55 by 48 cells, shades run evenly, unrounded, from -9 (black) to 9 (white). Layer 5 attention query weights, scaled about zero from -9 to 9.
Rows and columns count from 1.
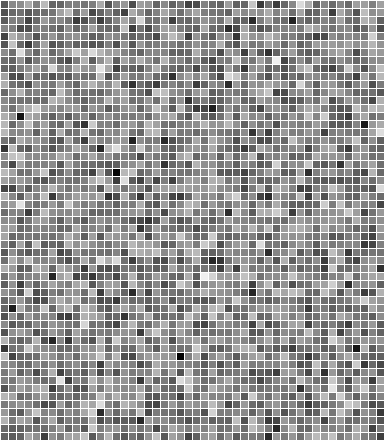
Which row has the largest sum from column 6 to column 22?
7
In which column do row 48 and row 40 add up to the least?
9
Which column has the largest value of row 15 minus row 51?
39
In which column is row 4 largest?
16
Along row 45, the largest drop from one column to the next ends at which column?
23
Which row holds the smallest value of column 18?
53
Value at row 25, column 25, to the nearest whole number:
3
